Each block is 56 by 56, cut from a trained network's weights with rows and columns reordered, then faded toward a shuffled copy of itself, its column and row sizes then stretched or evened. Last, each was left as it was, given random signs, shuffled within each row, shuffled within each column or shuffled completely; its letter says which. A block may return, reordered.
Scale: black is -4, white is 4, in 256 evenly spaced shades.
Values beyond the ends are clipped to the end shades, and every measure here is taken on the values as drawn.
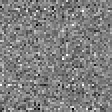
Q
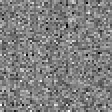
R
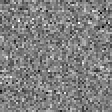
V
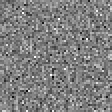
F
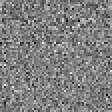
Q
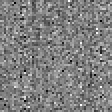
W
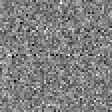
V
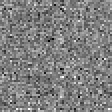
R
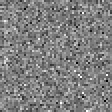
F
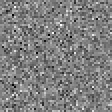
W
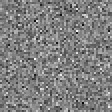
W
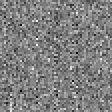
W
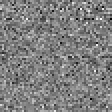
V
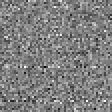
V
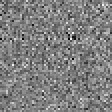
R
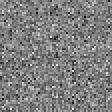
W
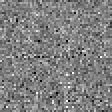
V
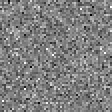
F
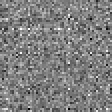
R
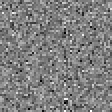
W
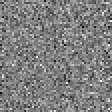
W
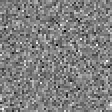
F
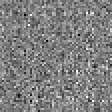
R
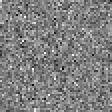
W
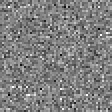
V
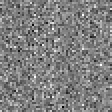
W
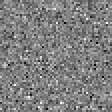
V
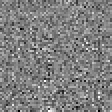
Q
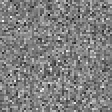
W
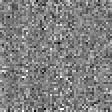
R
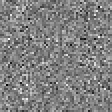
Q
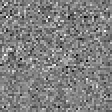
V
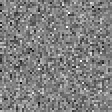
W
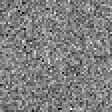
F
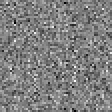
W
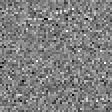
V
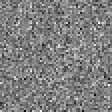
R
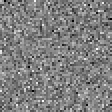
F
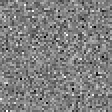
V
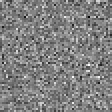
Q
